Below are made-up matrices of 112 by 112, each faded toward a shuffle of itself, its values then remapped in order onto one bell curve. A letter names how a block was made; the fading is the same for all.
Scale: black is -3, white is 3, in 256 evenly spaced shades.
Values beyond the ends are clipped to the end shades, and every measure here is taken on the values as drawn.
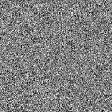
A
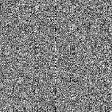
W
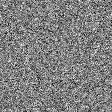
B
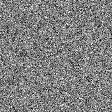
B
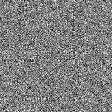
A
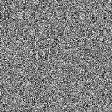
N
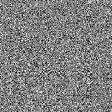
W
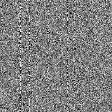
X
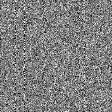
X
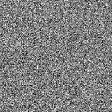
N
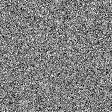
B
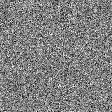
B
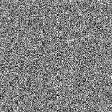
W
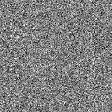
A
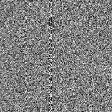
W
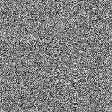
N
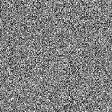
W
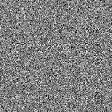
A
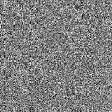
W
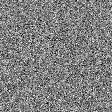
B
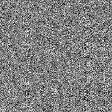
W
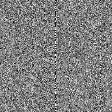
X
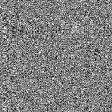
A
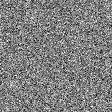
B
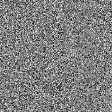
X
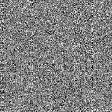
W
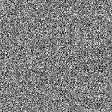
W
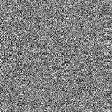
N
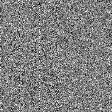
X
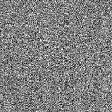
N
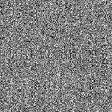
W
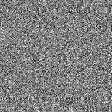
A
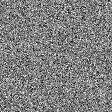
B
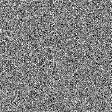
X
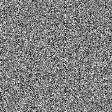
X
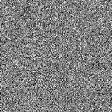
N
